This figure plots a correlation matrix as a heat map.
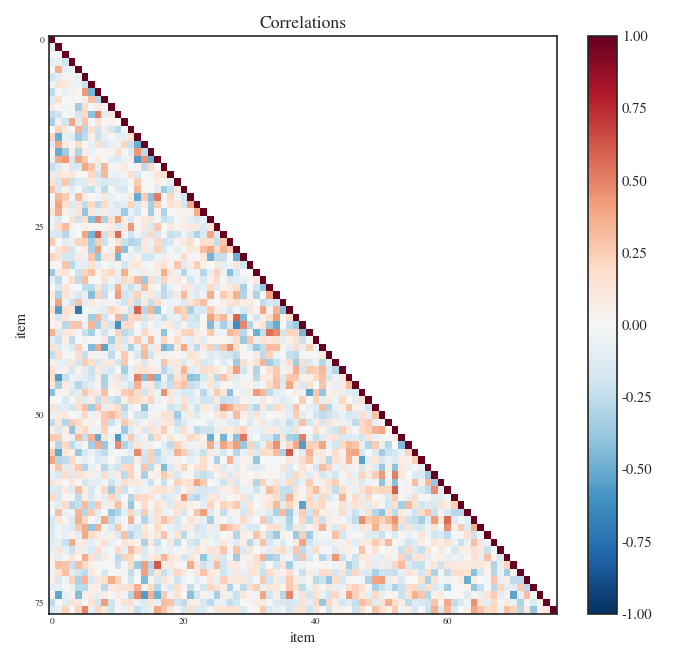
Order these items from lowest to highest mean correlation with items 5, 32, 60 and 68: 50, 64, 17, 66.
66, 50, 17, 64
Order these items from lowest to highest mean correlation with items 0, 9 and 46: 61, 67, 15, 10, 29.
67, 10, 15, 29, 61
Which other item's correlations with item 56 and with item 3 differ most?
11
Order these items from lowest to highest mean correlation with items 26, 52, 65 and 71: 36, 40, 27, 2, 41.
36, 2, 40, 27, 41
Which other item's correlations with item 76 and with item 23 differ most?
5
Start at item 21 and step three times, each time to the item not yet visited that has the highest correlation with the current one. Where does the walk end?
14
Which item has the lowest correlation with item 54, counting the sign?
38
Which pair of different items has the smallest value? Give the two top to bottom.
4, 36
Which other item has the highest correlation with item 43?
69
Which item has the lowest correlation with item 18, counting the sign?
41
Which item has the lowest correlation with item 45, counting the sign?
1
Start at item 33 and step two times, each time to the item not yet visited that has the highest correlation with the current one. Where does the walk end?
34
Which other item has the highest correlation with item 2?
16
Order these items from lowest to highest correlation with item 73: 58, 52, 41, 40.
52, 58, 41, 40
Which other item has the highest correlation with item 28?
37
